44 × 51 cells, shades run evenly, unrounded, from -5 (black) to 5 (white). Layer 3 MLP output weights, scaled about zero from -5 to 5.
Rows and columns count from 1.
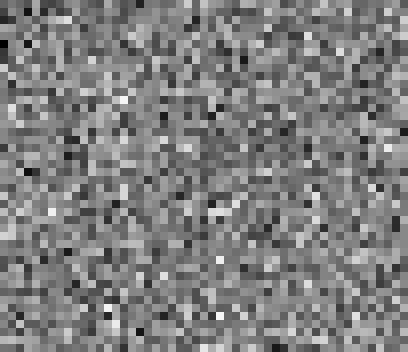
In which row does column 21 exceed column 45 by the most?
35
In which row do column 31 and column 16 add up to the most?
25
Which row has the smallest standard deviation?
23
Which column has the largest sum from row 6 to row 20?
14
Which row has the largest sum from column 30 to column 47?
42
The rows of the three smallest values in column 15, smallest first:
26, 38, 17
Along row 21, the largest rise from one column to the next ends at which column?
12
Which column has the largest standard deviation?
16
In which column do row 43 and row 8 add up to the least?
31
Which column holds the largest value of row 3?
9
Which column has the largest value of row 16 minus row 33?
3
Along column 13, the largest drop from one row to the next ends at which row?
33
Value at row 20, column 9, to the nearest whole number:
-4
